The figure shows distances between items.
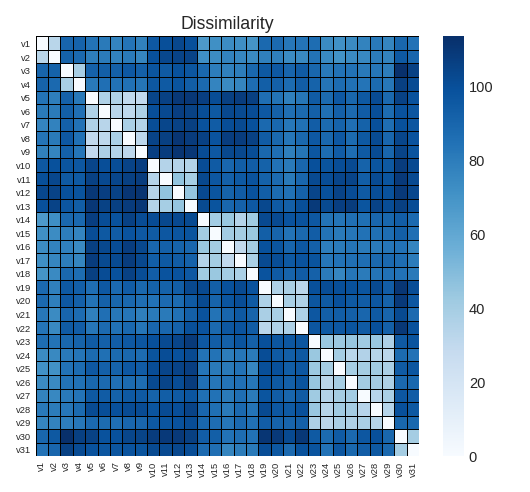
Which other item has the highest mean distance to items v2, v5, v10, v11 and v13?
v30
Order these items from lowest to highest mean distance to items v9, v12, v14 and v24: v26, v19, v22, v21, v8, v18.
v26, v18, v8, v21, v22, v19
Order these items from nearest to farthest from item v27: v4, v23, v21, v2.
v23, v2, v4, v21
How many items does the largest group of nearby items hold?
7
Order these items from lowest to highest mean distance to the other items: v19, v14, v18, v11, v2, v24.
v24, v2, v18, v14, v19, v11
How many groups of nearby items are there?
8
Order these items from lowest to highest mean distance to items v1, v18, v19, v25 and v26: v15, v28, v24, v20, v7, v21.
v24, v28, v15, v21, v20, v7
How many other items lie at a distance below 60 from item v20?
3
